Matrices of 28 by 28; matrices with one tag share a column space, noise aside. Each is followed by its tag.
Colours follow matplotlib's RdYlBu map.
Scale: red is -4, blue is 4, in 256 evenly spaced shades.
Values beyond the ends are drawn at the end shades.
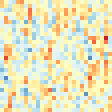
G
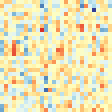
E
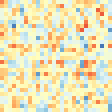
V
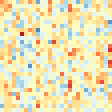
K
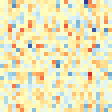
V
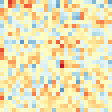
K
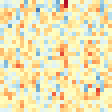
K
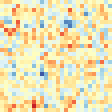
V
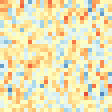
K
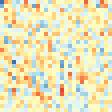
K
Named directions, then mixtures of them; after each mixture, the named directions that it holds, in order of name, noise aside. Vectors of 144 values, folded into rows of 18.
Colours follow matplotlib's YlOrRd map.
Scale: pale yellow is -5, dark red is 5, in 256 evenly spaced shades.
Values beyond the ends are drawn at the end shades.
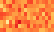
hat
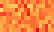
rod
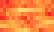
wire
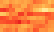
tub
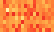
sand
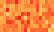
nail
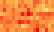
rod, sand, tub.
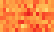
rod, sand, tub.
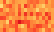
hat, sand, tub.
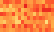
nail, sand, tub.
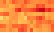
tub, wire.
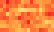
nail, wire.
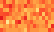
hat, nail, wire.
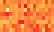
hat, rod, sand.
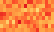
hat, rod, wire.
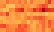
tub, wire.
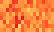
hat, sand.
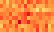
hat, rod, tub.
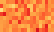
rod.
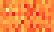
sand.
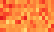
hat, nail, wire.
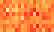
sand.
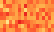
hat, sand.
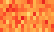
hat, nail, sand.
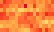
rod, sand, wire.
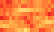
wire.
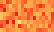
hat.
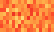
hat, rod, sand.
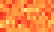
hat, wire.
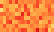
nail, rod.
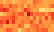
hat, tub.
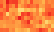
nail, wire.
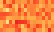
hat, sand.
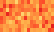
nail.
